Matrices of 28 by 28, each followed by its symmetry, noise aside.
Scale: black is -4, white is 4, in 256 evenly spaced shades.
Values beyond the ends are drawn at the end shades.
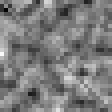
no symmetry.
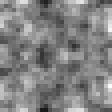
mirrored top to bottom.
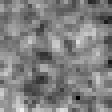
antisymmetric.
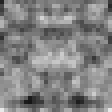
mirrored left to right.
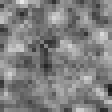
no symmetry.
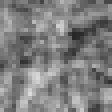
antisymmetric.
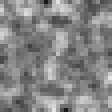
same after a half turn.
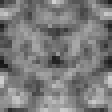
mirrored left to right.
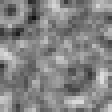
symmetric.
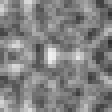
mirrored top to bottom.
